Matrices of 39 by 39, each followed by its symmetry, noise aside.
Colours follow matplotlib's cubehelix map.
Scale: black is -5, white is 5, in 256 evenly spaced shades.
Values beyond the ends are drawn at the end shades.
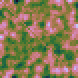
no symmetry.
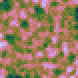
symmetric.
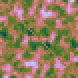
same after a half turn.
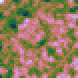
symmetric.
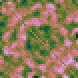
symmetric.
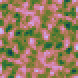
same after a half turn.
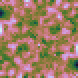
same after a half turn.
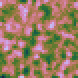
no symmetry.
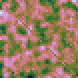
no symmetry.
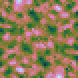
same after a half turn.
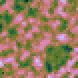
symmetric.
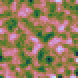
antisymmetric.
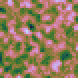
antisymmetric.
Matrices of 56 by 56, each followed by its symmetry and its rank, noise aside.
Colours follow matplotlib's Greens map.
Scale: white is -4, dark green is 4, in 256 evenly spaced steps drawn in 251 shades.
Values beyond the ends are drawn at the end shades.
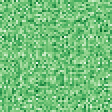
antisymmetric, rank twelve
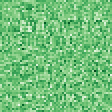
no symmetry, rank eight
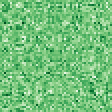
no symmetry, rank eight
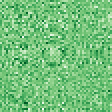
no symmetry, rank eight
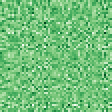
antisymmetric, rank six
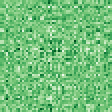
no symmetry, rank six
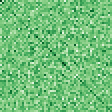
symmetric, rank twelve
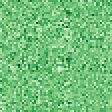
antisymmetric, rank twelve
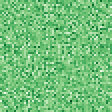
antisymmetric, rank twelve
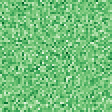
no symmetry, rank twelve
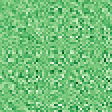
antisymmetric, rank six
